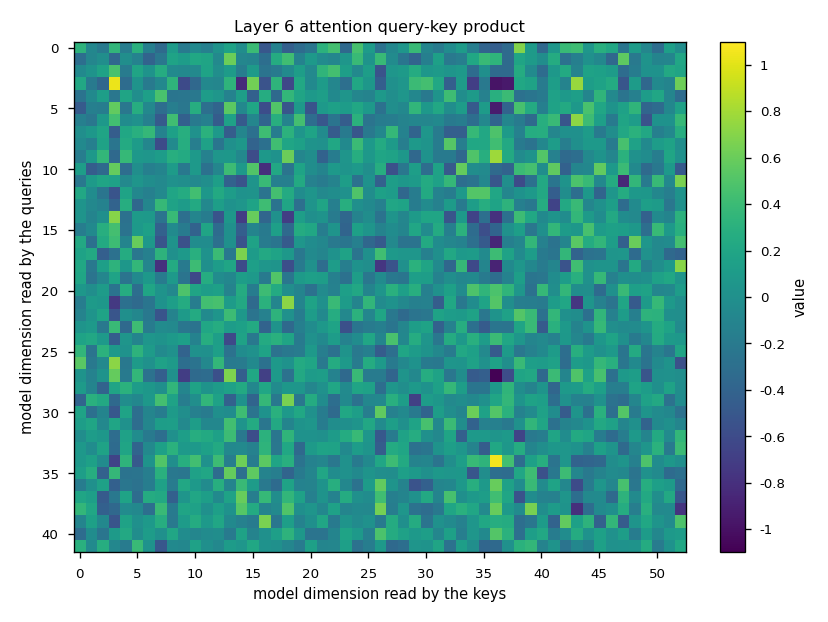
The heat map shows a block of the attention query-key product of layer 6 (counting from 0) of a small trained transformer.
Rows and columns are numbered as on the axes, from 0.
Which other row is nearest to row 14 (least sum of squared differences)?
3
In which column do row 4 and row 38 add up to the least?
52
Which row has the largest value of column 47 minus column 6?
1
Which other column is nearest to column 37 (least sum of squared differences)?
4
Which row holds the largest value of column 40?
9
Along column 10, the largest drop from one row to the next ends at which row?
19
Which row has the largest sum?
20
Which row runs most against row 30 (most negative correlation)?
2
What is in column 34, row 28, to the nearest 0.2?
-0.2
